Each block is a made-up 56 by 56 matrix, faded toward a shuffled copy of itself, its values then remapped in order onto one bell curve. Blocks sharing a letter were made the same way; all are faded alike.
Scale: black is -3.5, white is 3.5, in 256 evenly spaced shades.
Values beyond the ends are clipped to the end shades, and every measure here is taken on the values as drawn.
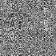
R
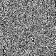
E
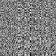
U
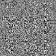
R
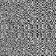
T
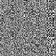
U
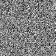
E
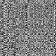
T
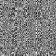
U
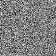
E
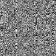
R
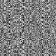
T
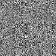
R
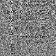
R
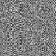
T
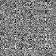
R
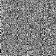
R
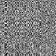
T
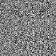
R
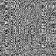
T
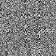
R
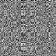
T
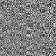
T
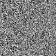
E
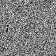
E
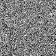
E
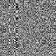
U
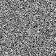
E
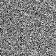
E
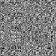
U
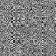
T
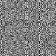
T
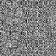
U
